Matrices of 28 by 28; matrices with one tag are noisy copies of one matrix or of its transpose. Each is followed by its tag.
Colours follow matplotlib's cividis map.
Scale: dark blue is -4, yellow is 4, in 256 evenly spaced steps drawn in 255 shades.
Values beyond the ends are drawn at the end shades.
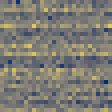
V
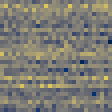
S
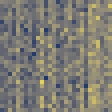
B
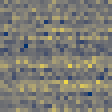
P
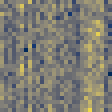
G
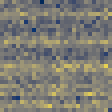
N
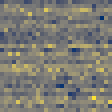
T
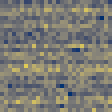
T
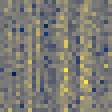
P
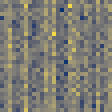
V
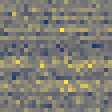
P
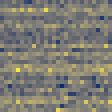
T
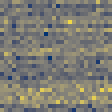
G
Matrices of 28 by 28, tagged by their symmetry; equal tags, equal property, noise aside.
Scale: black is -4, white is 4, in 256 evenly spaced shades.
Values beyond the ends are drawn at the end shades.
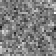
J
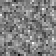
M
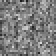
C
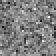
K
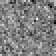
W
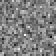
W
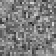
W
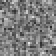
J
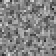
K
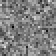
M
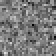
K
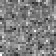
M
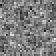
J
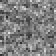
C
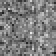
C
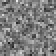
W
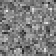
W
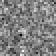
W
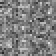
C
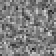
M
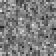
J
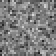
J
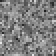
W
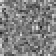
C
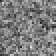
K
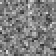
K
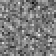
J
